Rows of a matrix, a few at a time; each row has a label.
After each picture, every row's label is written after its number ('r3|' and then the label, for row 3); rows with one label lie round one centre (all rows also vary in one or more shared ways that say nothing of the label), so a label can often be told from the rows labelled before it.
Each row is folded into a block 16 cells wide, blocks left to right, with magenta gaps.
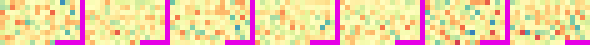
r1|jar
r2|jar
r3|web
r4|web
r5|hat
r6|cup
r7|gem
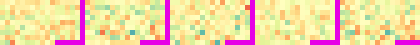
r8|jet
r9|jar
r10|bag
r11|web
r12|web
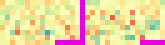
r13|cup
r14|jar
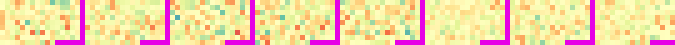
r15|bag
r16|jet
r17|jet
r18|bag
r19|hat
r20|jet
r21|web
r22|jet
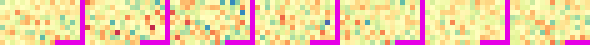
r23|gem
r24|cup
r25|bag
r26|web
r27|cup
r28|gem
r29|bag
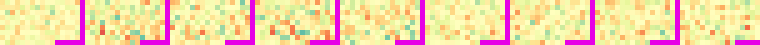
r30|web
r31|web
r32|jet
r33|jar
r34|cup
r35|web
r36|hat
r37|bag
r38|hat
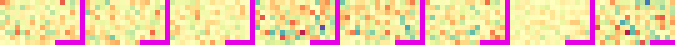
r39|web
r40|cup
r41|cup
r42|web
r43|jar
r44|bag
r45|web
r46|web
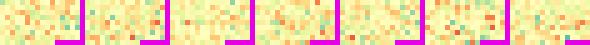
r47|hat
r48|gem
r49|jar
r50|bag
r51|bag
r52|hat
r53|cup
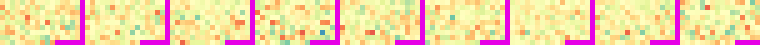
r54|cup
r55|jet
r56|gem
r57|jet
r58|web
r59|jet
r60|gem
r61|jar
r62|jet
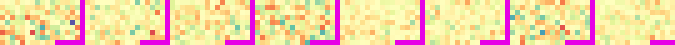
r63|web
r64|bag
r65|jar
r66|cup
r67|gem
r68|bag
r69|hat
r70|gem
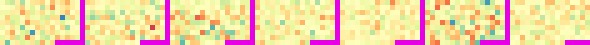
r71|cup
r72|gem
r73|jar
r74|cup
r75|jar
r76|hat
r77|bag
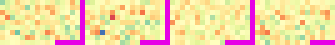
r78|jar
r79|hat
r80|hat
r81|cup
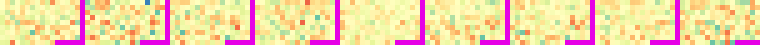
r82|gem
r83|gem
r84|bag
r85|cup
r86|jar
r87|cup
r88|jet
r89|bag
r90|gem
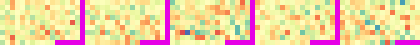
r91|hat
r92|jar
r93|gem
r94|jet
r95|gem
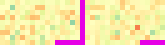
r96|gem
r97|hat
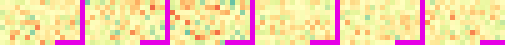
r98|web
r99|jet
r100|bag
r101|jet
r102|web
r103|hat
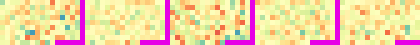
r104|cup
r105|jet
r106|cup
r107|bag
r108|jet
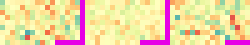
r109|bag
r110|gem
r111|bag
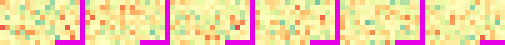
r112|hat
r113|jar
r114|bag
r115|web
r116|jar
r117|gem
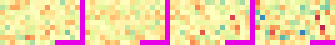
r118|jet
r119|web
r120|jet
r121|gem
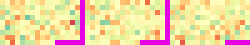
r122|bag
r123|hat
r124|hat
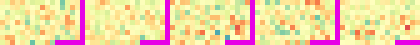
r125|web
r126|web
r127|web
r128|cup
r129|cup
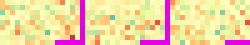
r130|gem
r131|jar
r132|cup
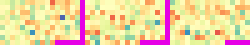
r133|cup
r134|jar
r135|bag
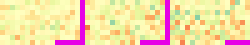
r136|bag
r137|web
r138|gem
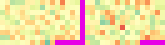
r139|cup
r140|hat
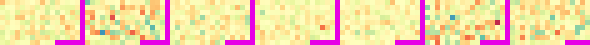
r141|bag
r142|hat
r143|bag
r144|cup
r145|gem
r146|jar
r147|hat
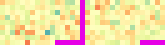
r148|jar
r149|jar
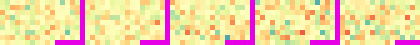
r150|jar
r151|bag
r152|web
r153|hat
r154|cup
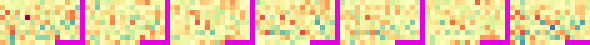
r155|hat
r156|gem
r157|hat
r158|hat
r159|jet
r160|gem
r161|jet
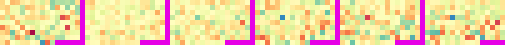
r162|hat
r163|cup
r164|jet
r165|gem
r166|cup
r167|jet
